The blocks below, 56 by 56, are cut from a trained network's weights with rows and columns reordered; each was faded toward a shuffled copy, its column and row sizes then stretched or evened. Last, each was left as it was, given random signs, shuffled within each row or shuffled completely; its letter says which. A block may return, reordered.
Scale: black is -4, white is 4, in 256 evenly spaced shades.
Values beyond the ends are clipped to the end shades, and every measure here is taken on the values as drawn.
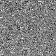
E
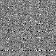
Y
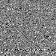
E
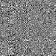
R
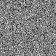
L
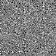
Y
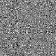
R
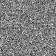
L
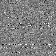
E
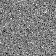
L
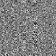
R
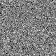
L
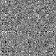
R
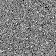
L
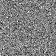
L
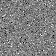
L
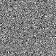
E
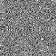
R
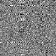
R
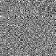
R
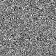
E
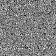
E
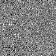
Y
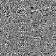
R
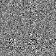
Y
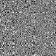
R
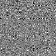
Y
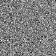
E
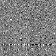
R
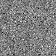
E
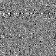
R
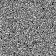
L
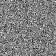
L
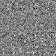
R
